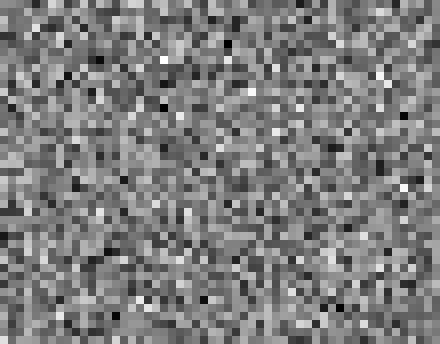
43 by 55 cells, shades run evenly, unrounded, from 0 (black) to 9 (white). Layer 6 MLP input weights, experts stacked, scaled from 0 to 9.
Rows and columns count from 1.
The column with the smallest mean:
2
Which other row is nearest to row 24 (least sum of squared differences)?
28
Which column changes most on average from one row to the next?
21
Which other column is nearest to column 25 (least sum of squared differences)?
47
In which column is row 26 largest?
20
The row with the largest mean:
16
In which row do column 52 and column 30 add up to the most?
34
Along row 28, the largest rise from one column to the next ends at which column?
24
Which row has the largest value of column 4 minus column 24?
31
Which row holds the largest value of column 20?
26
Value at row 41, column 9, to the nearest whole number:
1
